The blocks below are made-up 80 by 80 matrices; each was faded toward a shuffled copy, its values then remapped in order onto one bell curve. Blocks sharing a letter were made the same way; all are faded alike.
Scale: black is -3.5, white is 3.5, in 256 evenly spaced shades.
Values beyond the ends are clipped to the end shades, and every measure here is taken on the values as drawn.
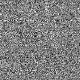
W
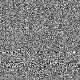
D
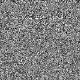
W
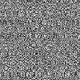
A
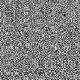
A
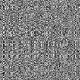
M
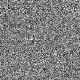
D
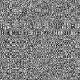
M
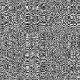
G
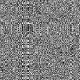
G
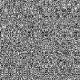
A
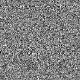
W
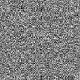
A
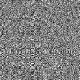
A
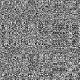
A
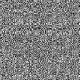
A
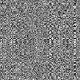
M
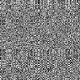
M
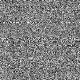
D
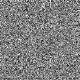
W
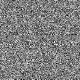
D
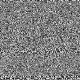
D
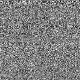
D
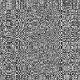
M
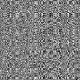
M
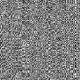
G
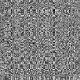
M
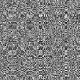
M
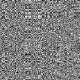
M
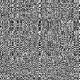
G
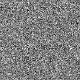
W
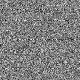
D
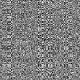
G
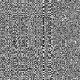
G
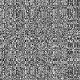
M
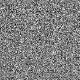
W
